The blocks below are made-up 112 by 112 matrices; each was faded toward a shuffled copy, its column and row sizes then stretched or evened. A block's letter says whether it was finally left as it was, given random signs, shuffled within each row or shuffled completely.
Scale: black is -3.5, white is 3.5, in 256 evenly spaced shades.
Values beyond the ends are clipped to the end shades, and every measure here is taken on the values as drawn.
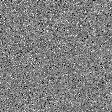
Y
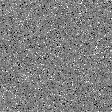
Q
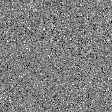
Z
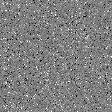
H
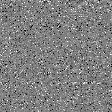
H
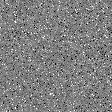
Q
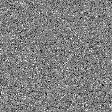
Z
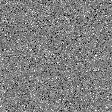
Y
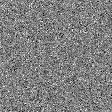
Q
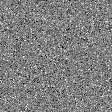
Q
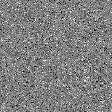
H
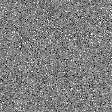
H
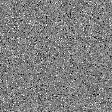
Z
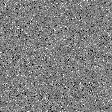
Y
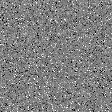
Z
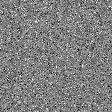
Q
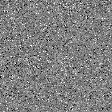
H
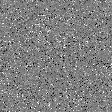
Y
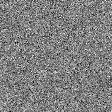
Y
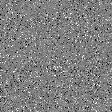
H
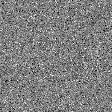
Y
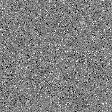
Z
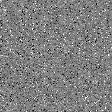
H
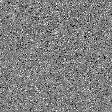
Z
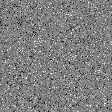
Z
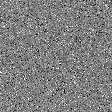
Q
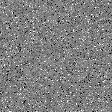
Y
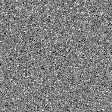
Y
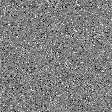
Y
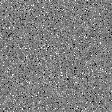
H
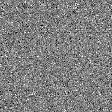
H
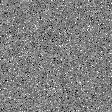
Q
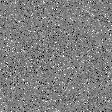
Z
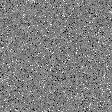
Q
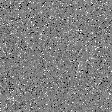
Z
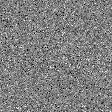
Y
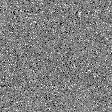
Y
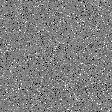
Y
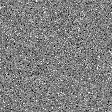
Q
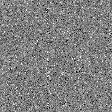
H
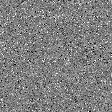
Y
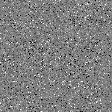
Z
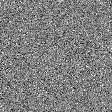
Y
